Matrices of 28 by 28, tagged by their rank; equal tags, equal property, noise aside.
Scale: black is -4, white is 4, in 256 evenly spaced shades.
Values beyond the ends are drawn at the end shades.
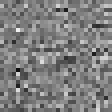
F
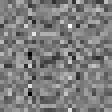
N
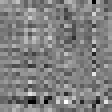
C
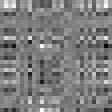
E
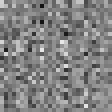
N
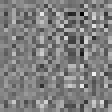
C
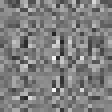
C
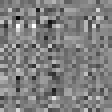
N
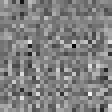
F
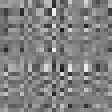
E
